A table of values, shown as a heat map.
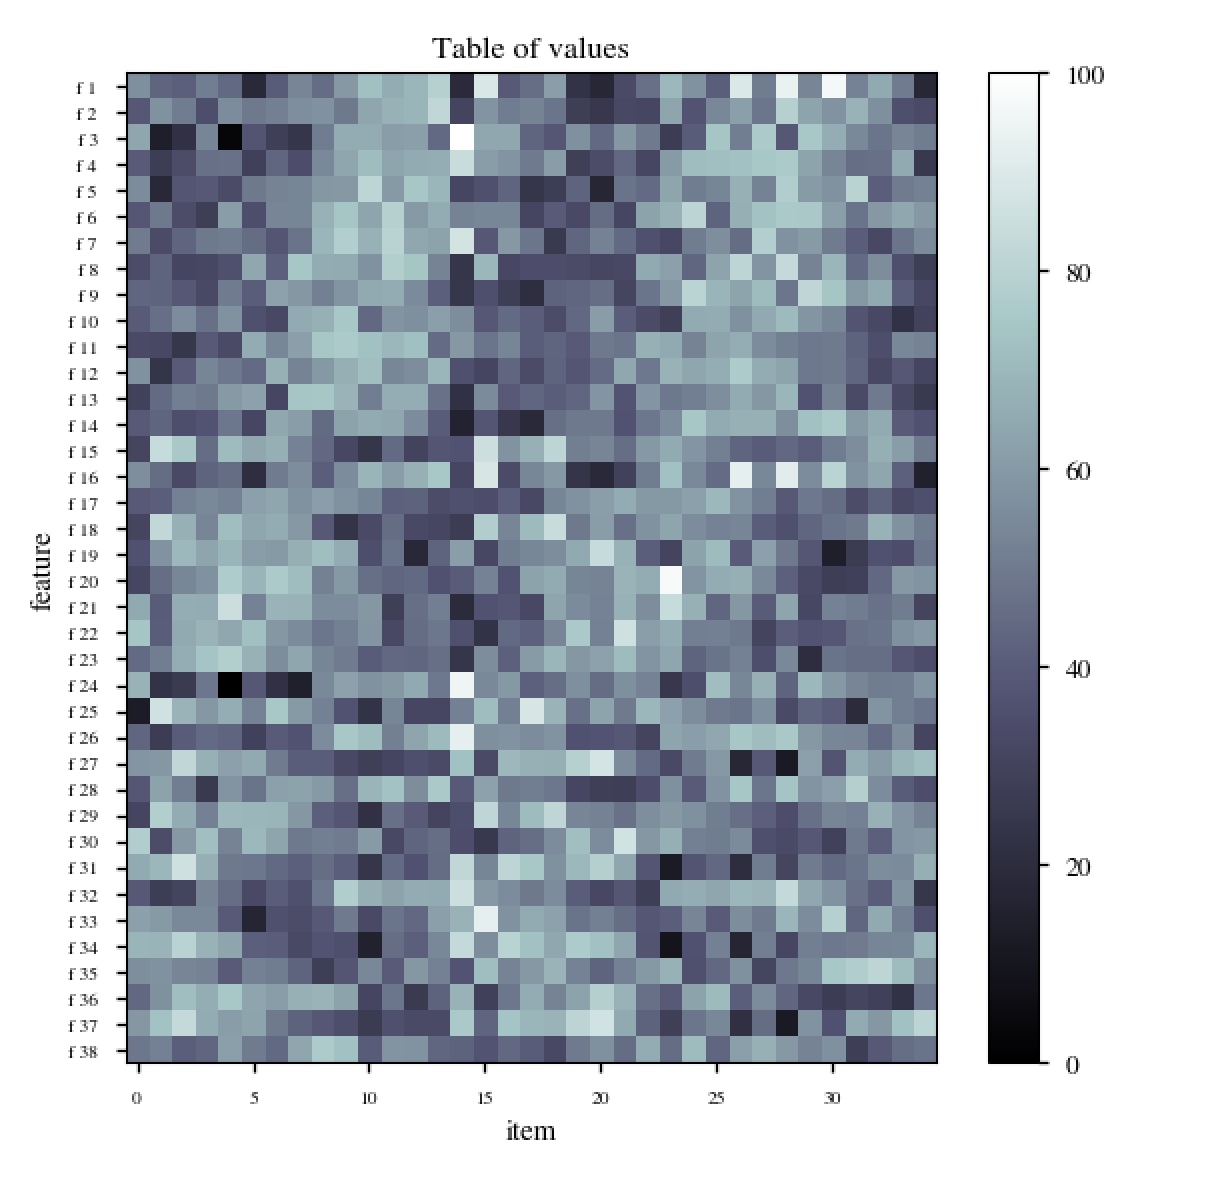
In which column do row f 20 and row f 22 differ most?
0
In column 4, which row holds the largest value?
f 21
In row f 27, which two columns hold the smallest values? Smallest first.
28, 26
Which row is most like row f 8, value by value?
f 13
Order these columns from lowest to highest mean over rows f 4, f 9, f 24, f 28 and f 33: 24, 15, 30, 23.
23, 24, 15, 30
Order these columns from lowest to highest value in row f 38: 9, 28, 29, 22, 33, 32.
32, 33, 29, 28, 22, 9
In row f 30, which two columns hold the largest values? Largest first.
21, 0
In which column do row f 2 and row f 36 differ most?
20
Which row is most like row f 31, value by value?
f 34
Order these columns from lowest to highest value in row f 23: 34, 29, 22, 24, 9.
29, 34, 24, 9, 22
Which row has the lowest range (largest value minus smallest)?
f 17
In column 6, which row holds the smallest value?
f 24
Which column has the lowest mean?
34
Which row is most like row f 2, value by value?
f 28
